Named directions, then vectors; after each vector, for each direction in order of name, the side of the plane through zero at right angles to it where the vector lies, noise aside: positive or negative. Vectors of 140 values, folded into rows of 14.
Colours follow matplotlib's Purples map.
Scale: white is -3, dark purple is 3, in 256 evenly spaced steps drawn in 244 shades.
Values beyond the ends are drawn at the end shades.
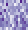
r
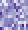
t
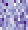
positive, negative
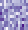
positive, positive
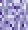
positive, positive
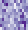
positive, negative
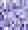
positive, positive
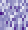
positive, positive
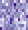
negative, positive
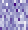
negative, positive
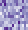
negative, negative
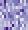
negative, negative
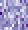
positive, positive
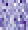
positive, negative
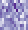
negative, positive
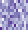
negative, positive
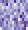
positive, negative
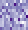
negative, positive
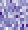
positive, positive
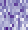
negative, negative
